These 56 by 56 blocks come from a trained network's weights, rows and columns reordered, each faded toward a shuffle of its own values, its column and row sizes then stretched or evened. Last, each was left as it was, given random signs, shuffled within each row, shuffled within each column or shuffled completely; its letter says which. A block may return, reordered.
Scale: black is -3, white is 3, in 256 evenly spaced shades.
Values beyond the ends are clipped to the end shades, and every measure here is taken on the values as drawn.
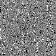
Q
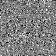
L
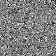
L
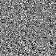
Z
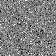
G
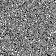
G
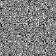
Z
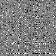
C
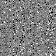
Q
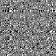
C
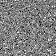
G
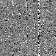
Q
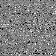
L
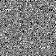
Z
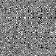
C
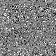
L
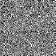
Z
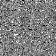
L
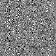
Q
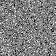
G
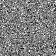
G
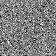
G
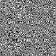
C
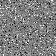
G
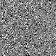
Q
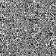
Z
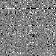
Z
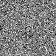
G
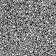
G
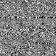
L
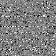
L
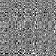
C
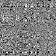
C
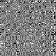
C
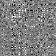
C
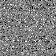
L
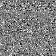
L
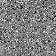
L
